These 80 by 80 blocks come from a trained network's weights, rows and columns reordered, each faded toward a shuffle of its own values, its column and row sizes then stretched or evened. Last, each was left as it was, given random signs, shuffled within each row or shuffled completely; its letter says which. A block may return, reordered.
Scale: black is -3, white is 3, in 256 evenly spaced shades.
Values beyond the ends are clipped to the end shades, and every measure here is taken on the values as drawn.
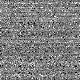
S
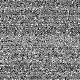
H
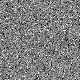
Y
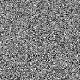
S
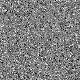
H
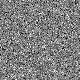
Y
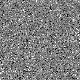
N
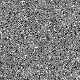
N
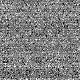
S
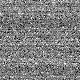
H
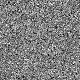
Y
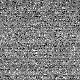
S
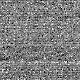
S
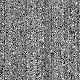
S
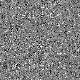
N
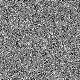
H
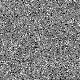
Y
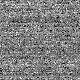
H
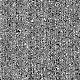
S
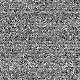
S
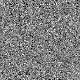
N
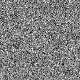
N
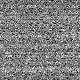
H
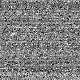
H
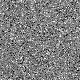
Y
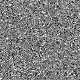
N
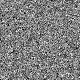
Y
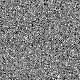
Y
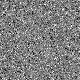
Y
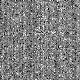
S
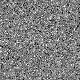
Y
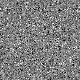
N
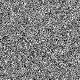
H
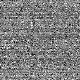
S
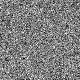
Y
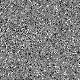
N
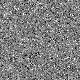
H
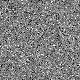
Y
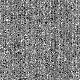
S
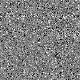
N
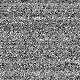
H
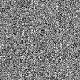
S
